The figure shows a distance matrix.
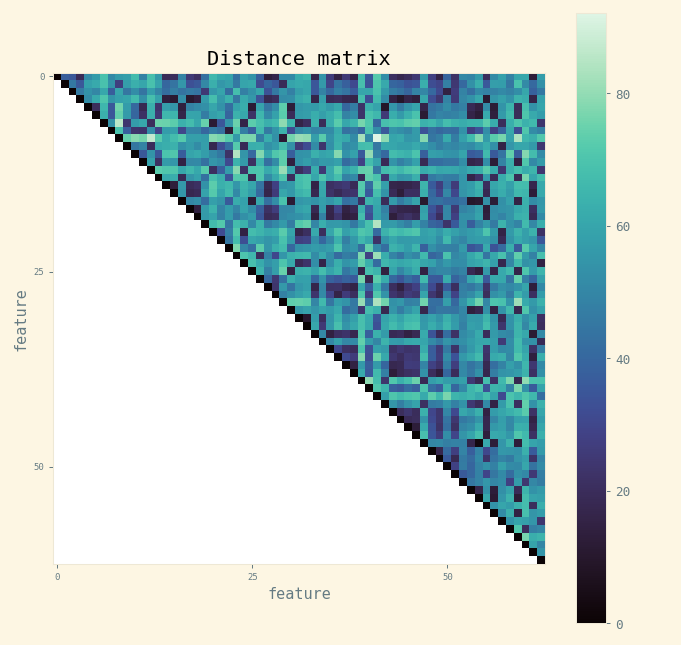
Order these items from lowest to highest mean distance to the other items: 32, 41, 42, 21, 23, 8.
42, 21, 32, 23, 41, 8
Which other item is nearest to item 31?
32
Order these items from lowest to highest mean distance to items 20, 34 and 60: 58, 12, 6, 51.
6, 12, 58, 51
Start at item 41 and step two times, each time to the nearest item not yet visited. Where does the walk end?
57
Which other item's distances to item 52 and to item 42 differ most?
60
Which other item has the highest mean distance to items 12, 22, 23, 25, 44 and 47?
8
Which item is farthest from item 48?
41
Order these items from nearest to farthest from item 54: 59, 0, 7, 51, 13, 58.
59, 13, 7, 51, 0, 58
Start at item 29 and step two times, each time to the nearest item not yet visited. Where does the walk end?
1
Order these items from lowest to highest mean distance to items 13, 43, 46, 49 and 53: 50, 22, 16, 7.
16, 7, 50, 22
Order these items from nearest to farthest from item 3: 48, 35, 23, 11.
35, 48, 23, 11
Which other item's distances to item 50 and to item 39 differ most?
2
